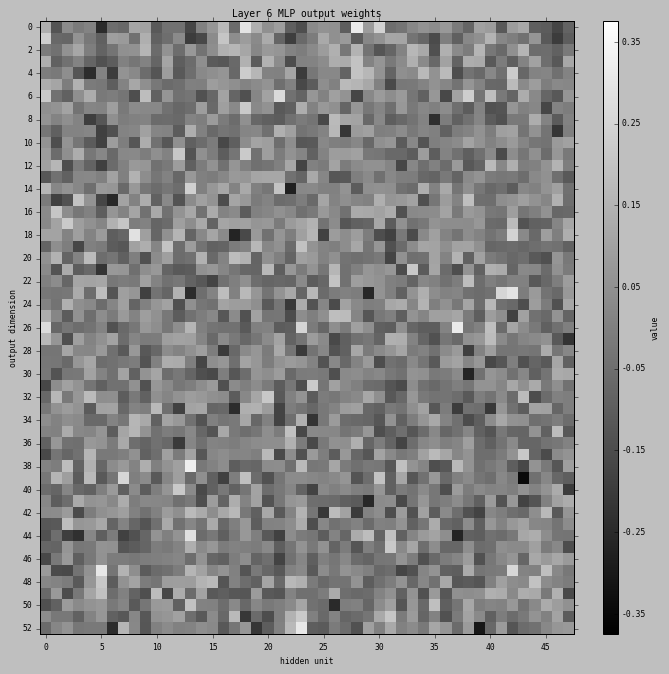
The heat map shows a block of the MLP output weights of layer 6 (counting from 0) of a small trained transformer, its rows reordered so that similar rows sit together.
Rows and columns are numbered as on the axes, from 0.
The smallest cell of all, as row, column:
39, 43
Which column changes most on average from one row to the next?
2
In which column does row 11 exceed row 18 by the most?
18
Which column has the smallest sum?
6
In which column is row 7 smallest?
45
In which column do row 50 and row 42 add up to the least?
25
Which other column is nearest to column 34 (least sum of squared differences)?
36
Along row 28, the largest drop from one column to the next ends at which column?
38
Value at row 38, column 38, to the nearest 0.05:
0.05
